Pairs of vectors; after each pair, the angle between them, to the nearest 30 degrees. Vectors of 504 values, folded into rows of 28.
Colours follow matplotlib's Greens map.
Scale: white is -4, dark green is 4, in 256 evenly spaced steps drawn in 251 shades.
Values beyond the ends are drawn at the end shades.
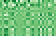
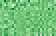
30 degrees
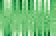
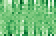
60 degrees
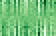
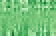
60 degrees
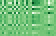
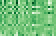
30 degrees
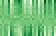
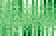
30 degrees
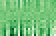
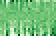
150 degrees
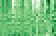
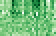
150 degrees
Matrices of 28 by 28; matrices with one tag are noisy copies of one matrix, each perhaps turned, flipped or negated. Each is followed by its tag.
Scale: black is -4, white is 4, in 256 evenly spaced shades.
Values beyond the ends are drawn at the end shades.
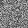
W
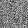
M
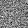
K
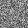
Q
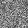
M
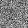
Q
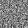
K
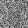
Q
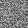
K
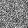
M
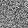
W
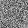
W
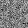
Q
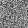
W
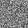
W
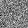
W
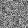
M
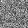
M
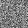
W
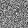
W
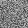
W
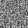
K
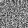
K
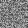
K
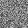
Q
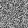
M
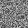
M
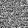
K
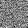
K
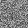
Q
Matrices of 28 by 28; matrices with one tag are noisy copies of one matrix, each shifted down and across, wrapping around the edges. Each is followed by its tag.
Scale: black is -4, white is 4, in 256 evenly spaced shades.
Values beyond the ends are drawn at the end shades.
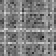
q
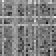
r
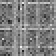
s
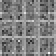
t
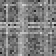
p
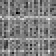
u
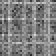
t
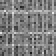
u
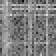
p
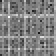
u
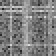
p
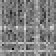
r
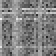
p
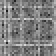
s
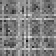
s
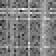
p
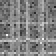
q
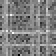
q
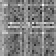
p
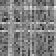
r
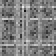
s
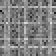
t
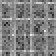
t
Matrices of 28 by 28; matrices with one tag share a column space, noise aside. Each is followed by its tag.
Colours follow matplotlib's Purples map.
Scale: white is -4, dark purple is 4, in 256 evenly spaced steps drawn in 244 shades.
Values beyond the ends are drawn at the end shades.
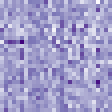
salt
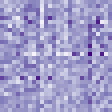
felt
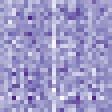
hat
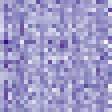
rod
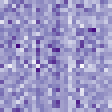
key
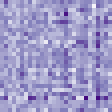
hat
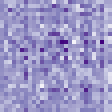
rod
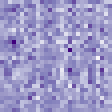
rod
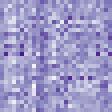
felt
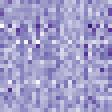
salt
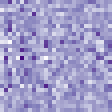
rod
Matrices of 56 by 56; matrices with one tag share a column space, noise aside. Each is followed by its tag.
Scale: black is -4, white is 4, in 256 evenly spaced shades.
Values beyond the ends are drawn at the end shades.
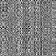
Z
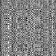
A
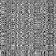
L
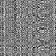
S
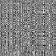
L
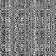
A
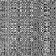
Z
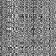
S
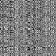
S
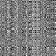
S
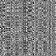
Z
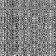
A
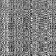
A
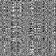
Z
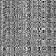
S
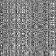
L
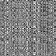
Z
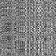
Z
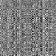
A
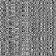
Z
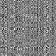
S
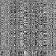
L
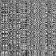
L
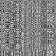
L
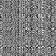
S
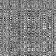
A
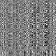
L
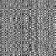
A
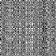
Z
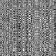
A
